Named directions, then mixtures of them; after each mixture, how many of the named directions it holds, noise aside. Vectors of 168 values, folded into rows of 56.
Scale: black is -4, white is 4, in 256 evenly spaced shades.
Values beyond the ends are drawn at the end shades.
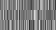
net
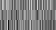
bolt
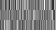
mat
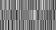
three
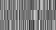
one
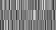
three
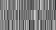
one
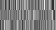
one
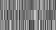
one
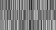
three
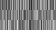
three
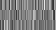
two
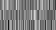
two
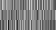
one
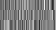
two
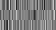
three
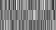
two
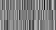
three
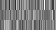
one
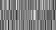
three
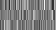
one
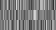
two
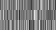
one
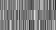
one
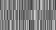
one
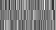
one
